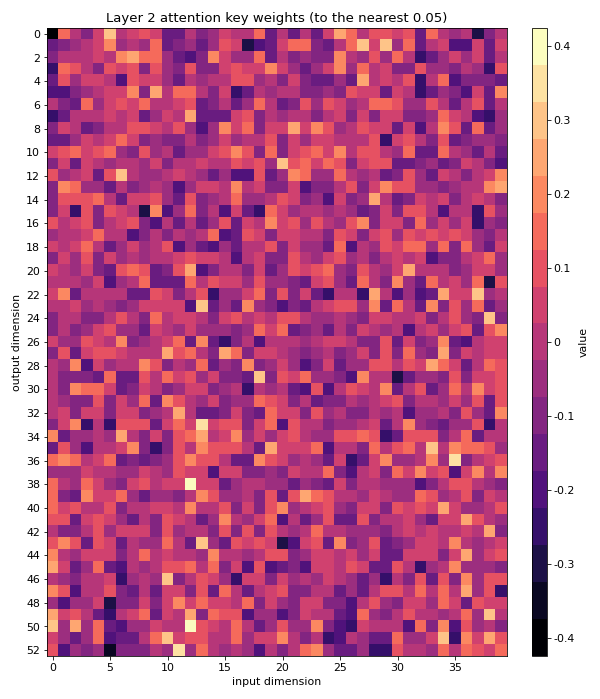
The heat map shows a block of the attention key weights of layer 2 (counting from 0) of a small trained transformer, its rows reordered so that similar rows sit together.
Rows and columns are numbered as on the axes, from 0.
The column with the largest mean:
12
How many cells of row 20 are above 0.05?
10
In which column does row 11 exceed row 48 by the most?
20
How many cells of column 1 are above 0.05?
13
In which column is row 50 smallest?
26
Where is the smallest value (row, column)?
0, 0
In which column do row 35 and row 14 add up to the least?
24
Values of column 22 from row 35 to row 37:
0.05 0 0
